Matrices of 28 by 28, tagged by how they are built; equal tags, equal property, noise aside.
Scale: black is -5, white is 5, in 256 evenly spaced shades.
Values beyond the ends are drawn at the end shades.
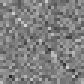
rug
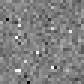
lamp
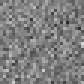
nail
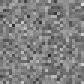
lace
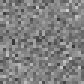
nail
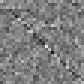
rug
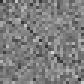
rug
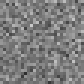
nail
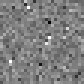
lamp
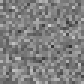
nail
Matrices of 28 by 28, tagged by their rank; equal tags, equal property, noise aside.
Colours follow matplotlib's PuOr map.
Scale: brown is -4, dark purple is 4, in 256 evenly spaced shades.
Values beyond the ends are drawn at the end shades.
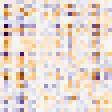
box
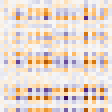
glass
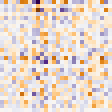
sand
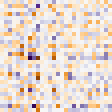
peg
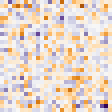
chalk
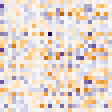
sand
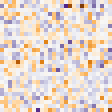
chalk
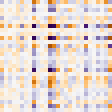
glass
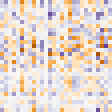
peg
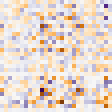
peg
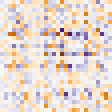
sand
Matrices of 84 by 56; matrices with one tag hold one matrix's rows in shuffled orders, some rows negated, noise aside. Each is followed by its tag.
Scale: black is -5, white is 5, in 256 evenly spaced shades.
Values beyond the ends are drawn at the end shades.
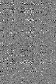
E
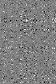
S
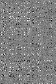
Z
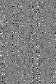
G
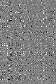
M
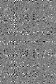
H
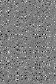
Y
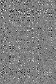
Z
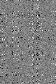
G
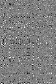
Z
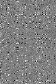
Y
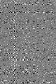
H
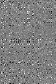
Z
